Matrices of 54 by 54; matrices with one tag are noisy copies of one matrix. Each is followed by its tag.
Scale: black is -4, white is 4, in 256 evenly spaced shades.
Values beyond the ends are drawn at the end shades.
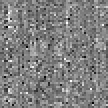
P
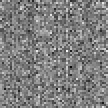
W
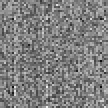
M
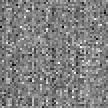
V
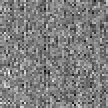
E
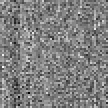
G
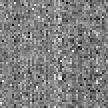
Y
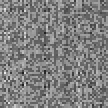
E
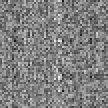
Y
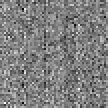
E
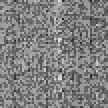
Y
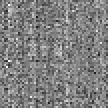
P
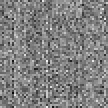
M
